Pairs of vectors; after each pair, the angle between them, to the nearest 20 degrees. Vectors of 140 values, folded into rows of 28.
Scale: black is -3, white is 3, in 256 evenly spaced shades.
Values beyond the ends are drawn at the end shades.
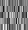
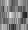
60 degrees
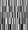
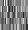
80 degrees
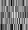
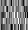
40 degrees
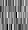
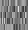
100 degrees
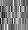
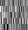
140 degrees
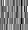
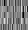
140 degrees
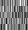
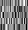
40 degrees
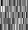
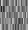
160 degrees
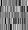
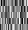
60 degrees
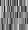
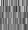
120 degrees
